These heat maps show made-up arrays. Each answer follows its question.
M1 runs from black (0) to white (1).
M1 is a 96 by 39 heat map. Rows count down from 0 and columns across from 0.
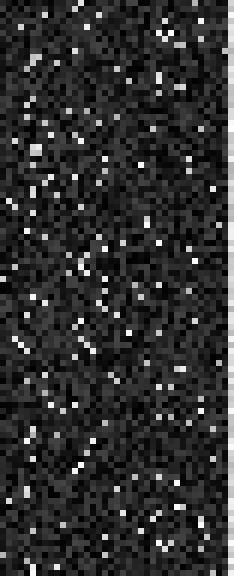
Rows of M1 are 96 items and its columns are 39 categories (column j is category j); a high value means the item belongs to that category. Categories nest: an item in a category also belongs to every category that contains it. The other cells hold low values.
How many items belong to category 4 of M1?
11
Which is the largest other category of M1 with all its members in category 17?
31
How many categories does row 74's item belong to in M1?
1
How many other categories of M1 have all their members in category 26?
4
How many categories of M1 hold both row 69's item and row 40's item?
2
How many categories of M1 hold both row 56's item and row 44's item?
3
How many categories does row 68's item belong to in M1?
3
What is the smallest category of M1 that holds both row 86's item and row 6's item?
33
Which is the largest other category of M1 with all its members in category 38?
5
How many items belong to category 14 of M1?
6
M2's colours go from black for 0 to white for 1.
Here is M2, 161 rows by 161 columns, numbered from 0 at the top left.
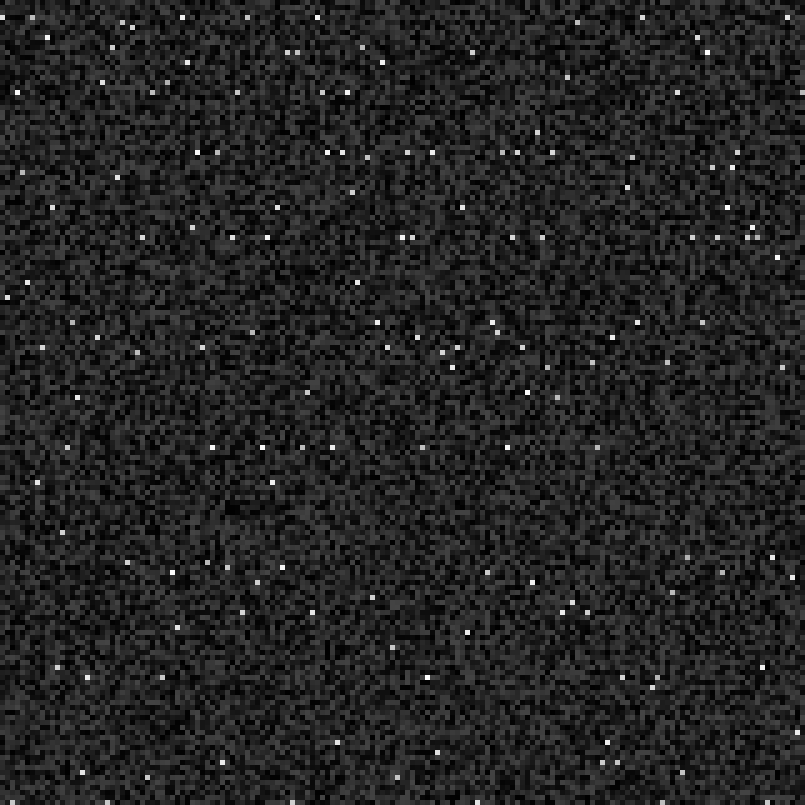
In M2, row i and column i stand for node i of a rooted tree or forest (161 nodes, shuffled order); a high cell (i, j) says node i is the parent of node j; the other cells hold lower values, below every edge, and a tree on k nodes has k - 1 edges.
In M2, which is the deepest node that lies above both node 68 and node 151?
18
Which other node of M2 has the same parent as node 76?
37
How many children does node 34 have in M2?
1
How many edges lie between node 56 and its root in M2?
6
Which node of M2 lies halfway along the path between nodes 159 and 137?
16
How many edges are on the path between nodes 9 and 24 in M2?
8
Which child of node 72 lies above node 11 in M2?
133
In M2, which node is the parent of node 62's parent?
67
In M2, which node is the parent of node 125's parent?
12
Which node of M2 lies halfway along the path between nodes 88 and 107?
113
